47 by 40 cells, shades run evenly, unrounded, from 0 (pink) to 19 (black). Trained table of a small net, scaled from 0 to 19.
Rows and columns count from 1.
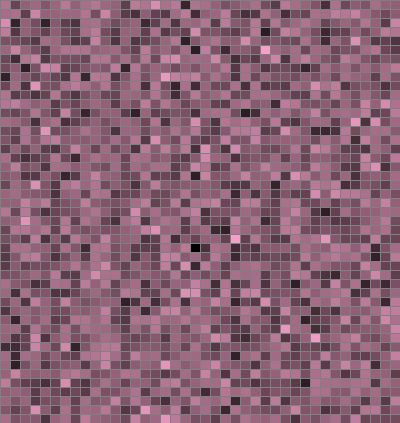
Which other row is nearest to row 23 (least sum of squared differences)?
12
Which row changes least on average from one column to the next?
44
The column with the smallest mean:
10
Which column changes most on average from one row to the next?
20
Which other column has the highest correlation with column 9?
26
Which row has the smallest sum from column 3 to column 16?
1
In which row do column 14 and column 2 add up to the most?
13
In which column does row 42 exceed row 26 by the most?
16
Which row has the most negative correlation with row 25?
2
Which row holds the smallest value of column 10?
31
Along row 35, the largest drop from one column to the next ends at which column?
29
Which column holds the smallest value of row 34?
27
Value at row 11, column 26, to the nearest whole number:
6
